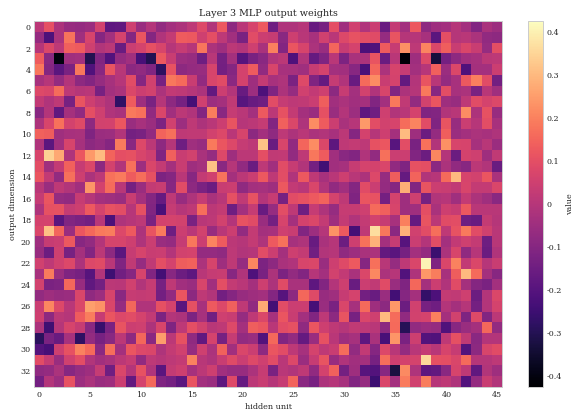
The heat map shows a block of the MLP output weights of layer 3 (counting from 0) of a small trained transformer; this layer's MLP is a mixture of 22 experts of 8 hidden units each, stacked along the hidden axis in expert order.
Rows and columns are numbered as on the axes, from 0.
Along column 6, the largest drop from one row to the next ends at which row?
13
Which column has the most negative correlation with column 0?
10
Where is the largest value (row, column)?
22, 38
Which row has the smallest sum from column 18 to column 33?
3
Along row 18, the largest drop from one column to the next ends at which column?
37
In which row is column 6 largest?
12
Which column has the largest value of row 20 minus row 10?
33
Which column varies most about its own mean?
36
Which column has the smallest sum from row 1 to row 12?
11
